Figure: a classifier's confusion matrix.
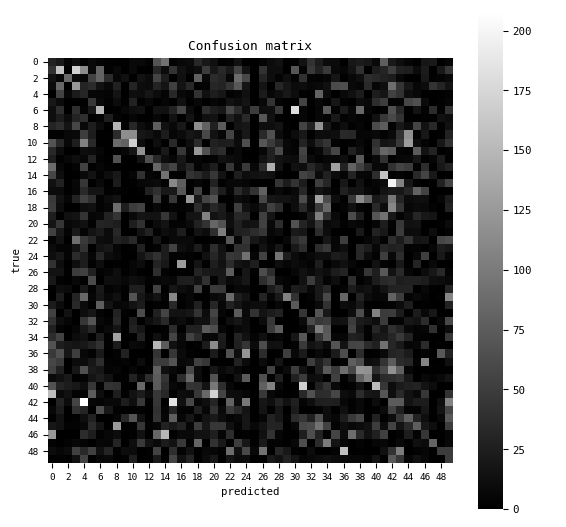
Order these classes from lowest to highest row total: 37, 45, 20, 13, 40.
20, 37, 45, 13, 40
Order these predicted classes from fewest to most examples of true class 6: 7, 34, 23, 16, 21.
7, 21, 23, 16, 34
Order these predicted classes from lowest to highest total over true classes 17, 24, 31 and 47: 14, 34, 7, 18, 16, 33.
7, 16, 14, 18, 34, 33
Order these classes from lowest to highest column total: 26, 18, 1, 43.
1, 18, 26, 43
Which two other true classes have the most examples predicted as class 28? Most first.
24, 33
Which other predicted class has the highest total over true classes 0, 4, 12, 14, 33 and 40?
41
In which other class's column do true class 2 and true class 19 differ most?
33
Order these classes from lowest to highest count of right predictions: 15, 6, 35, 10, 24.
35, 24, 15, 6, 10
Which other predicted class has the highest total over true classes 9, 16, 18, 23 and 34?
8
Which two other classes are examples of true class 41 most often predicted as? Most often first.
20, 0
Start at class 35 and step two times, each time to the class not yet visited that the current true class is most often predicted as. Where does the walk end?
27
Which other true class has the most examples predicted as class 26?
48
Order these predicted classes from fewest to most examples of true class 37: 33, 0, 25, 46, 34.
25, 33, 34, 0, 46
